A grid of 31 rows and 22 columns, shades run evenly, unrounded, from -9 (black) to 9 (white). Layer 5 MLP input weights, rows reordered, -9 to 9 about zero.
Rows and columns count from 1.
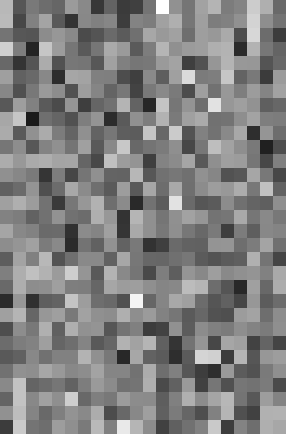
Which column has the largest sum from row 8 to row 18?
14
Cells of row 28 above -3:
18
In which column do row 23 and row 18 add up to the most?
2
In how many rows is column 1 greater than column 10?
17
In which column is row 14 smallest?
4
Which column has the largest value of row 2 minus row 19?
1
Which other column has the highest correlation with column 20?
13
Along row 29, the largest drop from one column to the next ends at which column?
7
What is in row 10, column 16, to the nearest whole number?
0
